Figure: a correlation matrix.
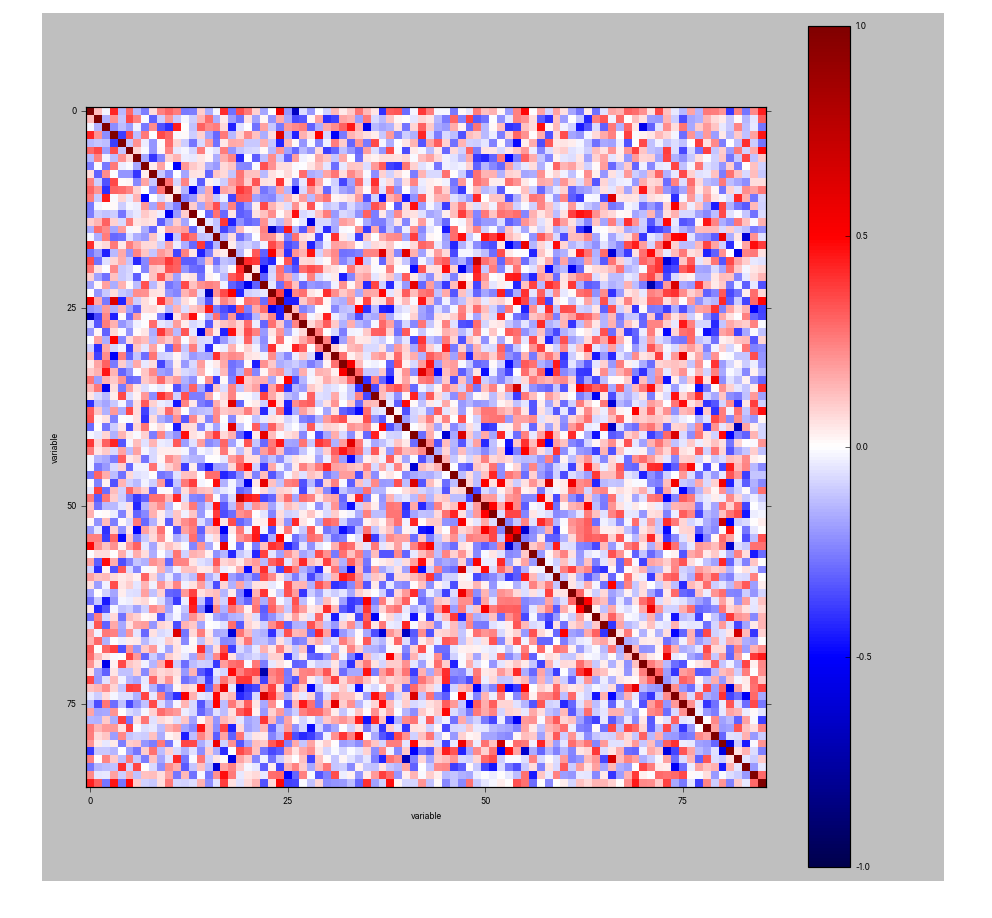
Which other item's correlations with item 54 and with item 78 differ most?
35
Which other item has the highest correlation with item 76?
45
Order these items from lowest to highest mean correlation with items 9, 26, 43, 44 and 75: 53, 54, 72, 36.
54, 53, 72, 36
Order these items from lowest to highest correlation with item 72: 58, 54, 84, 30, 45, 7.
58, 7, 54, 30, 84, 45
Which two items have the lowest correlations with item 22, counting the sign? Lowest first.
71, 20
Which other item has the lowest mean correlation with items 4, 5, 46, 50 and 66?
40
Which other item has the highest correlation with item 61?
47
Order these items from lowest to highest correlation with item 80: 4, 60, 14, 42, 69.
4, 14, 60, 42, 69
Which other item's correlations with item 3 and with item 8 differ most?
31
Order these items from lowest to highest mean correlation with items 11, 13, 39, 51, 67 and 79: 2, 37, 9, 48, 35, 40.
37, 40, 9, 48, 2, 35
